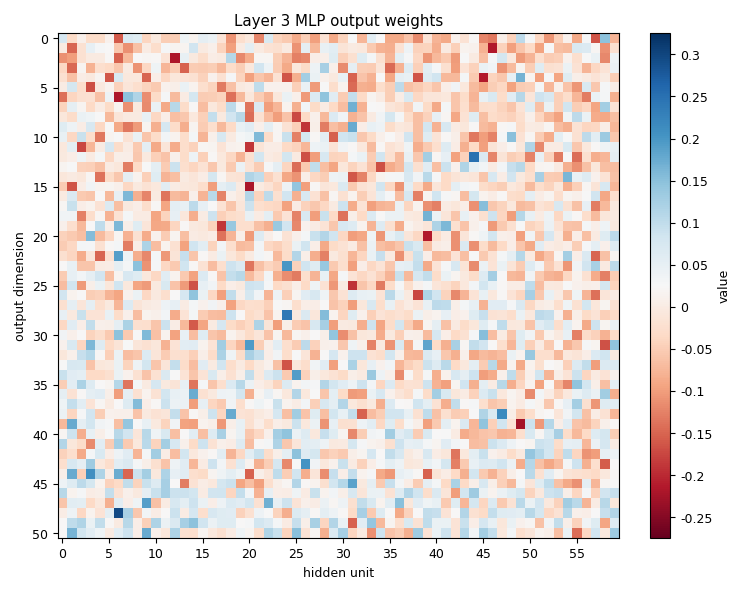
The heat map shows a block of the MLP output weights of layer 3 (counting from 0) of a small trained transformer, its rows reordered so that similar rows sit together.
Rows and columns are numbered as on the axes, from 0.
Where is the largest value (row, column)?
48, 6
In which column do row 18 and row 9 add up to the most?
39
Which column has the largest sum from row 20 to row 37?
28
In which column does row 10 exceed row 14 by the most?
31
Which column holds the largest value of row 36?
14
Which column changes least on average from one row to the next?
15
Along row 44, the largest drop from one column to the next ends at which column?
7
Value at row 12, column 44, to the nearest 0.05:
0.25
